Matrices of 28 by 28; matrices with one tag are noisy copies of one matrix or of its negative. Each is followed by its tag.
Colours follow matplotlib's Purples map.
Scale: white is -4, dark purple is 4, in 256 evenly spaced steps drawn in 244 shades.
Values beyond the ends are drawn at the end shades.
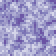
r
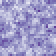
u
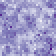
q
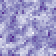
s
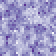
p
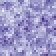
u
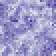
q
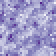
s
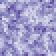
p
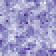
s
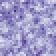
u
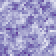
r
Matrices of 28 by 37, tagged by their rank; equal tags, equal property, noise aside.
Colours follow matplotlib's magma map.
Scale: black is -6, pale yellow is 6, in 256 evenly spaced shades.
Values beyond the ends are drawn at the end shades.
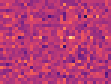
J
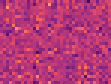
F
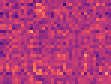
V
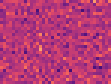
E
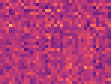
J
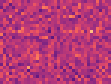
E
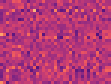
V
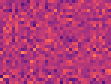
J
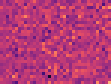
F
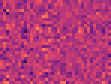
E
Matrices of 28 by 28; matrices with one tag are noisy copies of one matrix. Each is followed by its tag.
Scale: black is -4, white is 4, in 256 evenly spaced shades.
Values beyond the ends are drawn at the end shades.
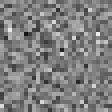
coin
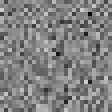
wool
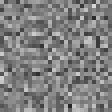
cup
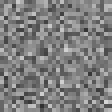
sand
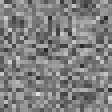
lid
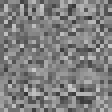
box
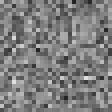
lid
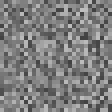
wool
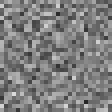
coin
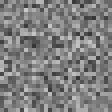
cup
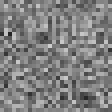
lid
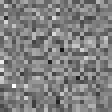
cup
